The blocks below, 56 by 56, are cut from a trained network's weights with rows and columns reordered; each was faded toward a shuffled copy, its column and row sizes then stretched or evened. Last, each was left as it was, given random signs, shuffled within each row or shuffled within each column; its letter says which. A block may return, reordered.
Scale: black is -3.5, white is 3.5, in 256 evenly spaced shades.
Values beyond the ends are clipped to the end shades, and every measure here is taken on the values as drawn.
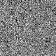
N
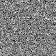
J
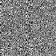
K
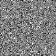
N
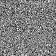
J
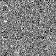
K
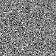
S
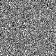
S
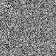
N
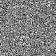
K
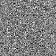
N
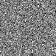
S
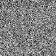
N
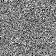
J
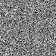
J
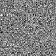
K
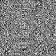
K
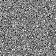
J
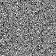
S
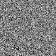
N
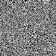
N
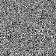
N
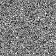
N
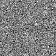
S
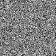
N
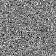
J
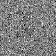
K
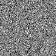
S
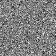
S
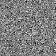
N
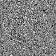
S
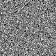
S
